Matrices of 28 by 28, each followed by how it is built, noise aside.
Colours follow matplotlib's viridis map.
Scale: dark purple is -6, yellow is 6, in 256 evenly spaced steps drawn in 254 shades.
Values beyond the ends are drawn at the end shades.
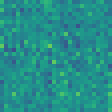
low rank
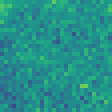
smooth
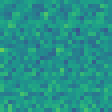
repeating columns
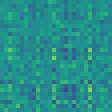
low rank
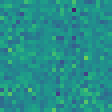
uneven columns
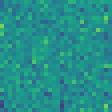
uneven columns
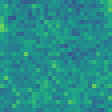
smooth
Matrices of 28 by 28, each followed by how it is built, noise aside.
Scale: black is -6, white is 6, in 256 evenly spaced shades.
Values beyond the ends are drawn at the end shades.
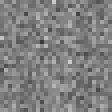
blocks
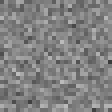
repeating columns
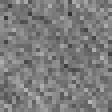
Toeplitz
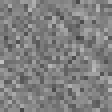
Toeplitz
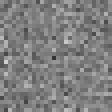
uneven columns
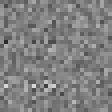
low rank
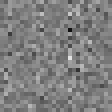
uneven columns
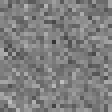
Toeplitz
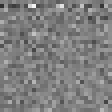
uneven rows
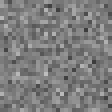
noise
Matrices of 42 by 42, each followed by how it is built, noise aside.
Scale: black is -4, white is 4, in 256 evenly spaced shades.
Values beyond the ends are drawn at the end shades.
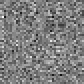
low rank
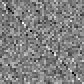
diagonal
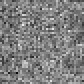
blocks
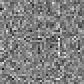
low rank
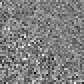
lower triangular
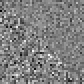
lower triangular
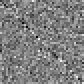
diagonal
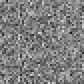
repeating rows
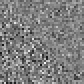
lower triangular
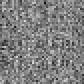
blocks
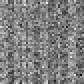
blocks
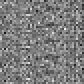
repeating rows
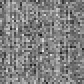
blocks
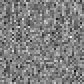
blocks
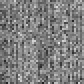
blocks
